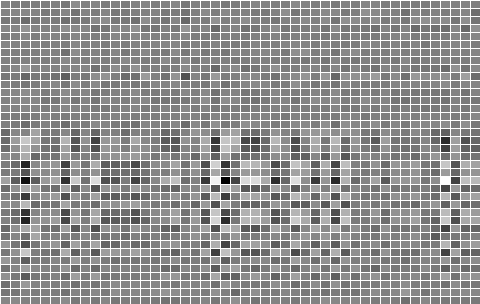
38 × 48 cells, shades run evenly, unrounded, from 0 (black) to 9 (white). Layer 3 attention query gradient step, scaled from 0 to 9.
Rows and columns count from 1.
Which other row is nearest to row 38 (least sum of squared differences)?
13
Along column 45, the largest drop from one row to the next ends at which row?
24
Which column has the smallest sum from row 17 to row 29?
3
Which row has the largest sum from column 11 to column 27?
37
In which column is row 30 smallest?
44
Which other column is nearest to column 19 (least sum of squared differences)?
9
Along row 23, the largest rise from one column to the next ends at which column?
22
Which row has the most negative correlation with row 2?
15
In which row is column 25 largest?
23
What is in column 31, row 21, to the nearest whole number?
6
